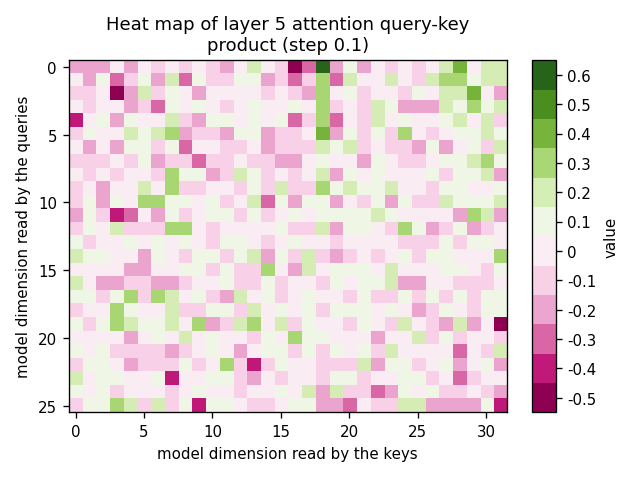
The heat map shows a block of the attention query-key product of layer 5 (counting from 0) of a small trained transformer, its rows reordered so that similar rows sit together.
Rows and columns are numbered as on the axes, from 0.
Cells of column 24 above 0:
11
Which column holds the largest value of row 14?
31
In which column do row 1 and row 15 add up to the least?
16
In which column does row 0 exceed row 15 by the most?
18
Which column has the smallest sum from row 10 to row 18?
25
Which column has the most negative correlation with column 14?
5
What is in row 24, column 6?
0
